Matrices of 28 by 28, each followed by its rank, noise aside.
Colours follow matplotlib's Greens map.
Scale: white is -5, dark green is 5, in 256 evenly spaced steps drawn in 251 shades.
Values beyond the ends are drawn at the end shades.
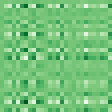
one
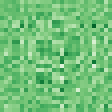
four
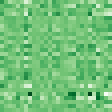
three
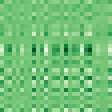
one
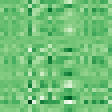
two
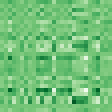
two
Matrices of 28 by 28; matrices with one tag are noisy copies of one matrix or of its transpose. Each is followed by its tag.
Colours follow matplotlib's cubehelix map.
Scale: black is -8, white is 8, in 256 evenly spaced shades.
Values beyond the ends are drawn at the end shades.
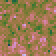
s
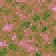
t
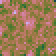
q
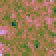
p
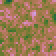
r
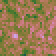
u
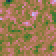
r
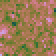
p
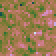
s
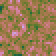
r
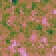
s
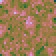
q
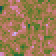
r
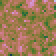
p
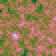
u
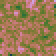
p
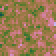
s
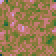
q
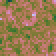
r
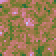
q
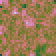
q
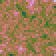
p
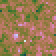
u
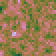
r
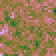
p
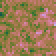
s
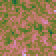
s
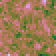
t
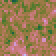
s
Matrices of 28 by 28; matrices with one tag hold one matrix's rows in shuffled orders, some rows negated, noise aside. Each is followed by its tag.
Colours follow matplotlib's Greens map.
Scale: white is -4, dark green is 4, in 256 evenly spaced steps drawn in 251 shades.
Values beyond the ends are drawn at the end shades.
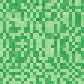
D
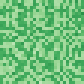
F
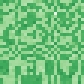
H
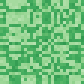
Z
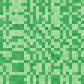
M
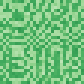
M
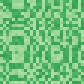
M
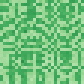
H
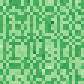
D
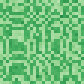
M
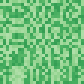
M
